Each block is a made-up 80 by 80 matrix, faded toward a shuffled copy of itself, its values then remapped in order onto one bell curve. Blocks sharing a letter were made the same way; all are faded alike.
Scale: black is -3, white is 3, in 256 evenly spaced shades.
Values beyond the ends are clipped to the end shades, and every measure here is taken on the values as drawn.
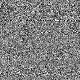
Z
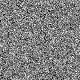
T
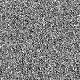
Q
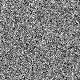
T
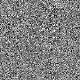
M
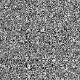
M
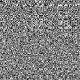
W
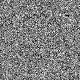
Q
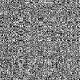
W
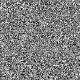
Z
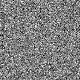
Q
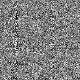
M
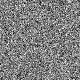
T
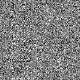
M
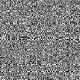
W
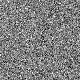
T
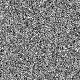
T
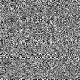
W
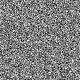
T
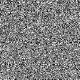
Z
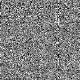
M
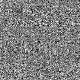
Z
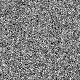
T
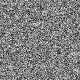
T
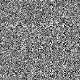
M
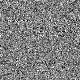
Z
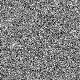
T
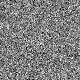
T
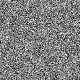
T
